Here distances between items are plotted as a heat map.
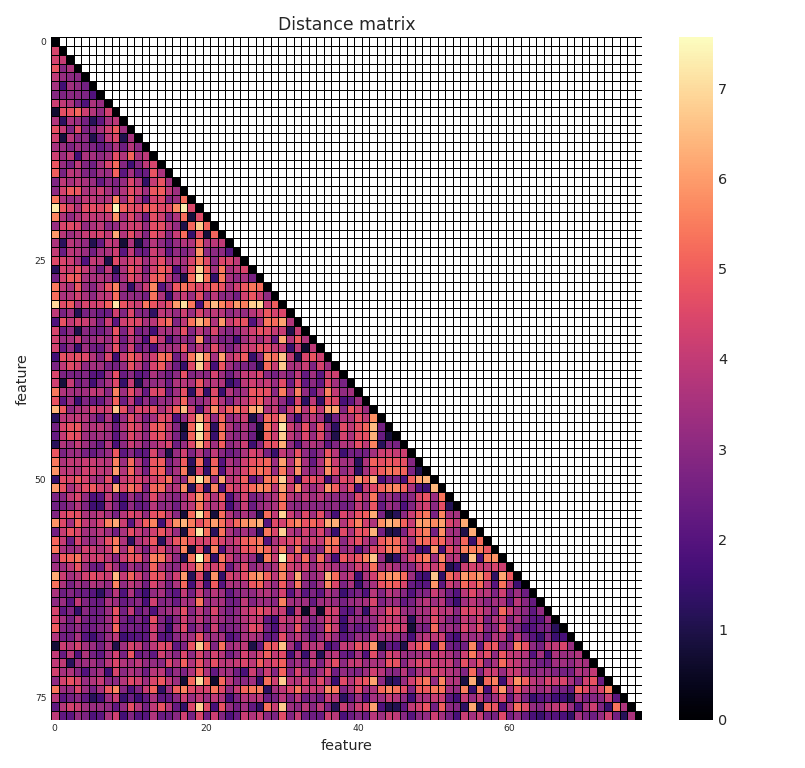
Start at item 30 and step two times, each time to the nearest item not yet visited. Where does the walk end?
42
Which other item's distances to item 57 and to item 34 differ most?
55
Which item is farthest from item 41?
59
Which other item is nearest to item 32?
36
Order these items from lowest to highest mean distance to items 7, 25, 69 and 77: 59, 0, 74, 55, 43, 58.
43, 0, 59, 58, 74, 55
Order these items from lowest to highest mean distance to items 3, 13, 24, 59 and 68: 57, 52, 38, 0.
38, 52, 0, 57
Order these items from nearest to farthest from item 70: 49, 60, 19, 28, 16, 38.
38, 16, 49, 60, 19, 28
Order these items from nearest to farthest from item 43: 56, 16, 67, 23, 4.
16, 56, 23, 4, 67
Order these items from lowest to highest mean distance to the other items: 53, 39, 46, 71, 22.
53, 39, 46, 71, 22
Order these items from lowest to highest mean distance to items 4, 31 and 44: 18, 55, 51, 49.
18, 49, 51, 55
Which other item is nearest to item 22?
20
